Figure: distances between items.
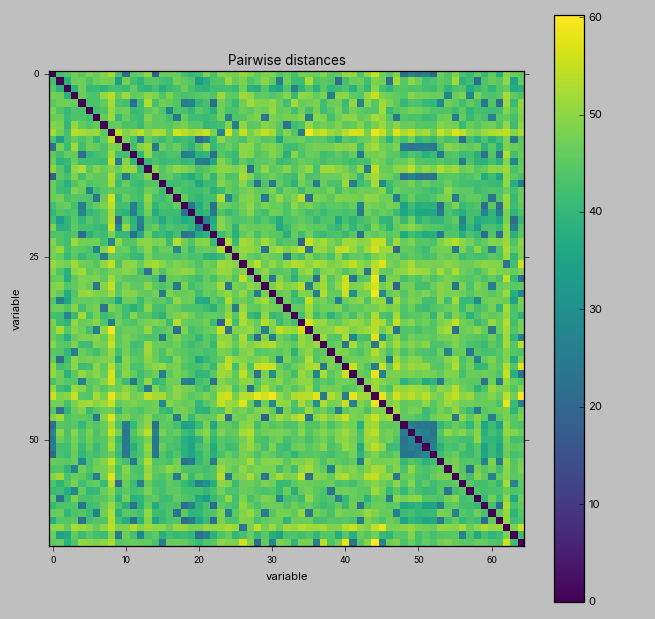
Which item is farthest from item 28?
44
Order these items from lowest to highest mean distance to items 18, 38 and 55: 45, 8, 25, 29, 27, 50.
29, 50, 25, 45, 27, 8
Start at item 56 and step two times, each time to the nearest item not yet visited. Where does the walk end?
20
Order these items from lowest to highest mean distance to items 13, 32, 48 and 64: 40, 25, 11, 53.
25, 11, 53, 40
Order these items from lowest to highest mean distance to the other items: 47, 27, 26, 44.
47, 27, 26, 44
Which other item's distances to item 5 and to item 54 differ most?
16
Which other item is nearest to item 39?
1
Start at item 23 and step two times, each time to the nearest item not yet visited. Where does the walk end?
8
